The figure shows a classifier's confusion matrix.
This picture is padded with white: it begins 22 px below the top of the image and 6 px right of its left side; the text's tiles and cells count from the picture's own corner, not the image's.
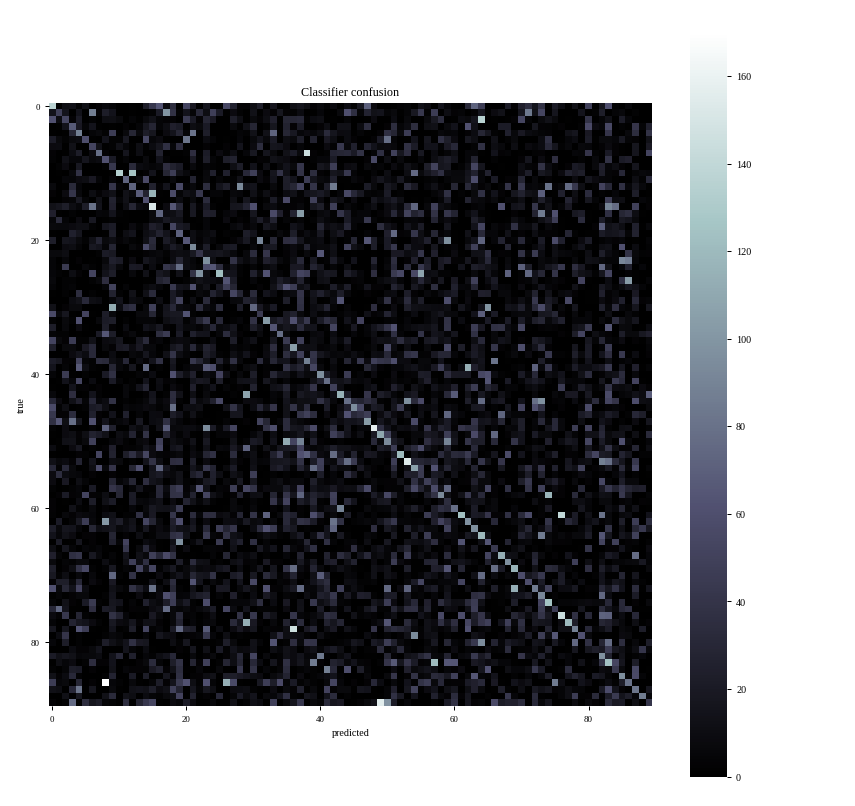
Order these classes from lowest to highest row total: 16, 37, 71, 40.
71, 37, 40, 16
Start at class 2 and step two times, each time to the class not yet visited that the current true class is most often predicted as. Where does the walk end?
73
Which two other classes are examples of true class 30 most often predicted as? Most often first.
9, 65
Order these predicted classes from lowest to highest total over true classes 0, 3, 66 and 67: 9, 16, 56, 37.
9, 56, 37, 16
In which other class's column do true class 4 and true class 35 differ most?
21
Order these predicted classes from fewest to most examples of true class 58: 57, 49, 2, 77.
77, 49, 2, 57
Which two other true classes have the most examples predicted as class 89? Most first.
43, 7
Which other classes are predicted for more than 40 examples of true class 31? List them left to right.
0, 5, 20, 64
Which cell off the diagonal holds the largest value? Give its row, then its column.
86, 8
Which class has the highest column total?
83
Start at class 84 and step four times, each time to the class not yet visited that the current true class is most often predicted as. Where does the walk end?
51
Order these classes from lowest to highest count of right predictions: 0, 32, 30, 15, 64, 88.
30, 88, 32, 64, 0, 15
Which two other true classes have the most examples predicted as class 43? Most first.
60, 29
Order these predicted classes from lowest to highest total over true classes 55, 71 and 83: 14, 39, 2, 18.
14, 2, 18, 39
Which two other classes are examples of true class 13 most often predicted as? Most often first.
15, 73
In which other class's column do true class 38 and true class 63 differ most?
66
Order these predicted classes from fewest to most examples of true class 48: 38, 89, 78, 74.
89, 74, 38, 78
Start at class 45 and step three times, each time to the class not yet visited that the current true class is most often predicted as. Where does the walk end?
40
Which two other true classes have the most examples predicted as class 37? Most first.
16, 50
